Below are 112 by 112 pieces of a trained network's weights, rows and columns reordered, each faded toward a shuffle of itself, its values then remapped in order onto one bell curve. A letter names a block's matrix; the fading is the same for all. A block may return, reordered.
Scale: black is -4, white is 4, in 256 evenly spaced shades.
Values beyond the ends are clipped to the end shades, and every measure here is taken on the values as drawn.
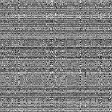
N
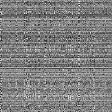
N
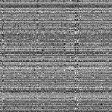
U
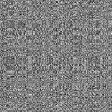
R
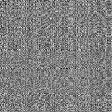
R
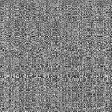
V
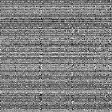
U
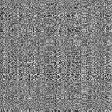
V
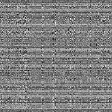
N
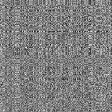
R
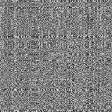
V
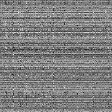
U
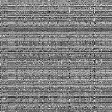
U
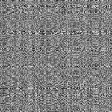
V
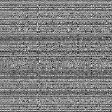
U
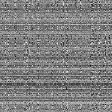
N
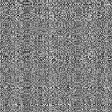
V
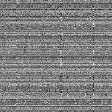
U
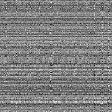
U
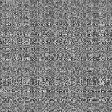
V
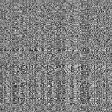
V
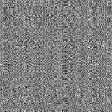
R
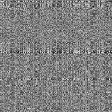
R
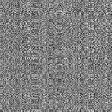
R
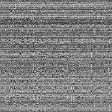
N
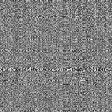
V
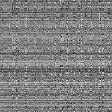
N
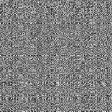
V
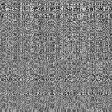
V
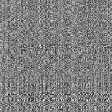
R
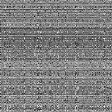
N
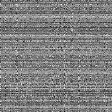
N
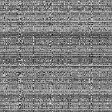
N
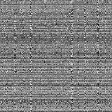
N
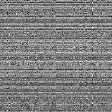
U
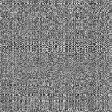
R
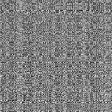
V
